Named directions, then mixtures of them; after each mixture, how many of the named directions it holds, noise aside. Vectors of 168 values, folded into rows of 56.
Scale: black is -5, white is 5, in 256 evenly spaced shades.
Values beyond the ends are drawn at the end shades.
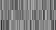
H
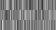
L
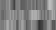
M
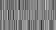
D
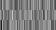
two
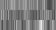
two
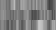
one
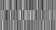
one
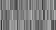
three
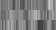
one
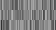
one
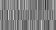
one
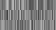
four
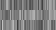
two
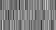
three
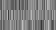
three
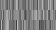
four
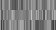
two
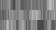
one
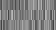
two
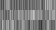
three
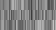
three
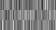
two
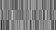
one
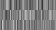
one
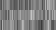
four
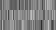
four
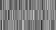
four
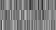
one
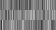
four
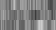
one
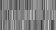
four
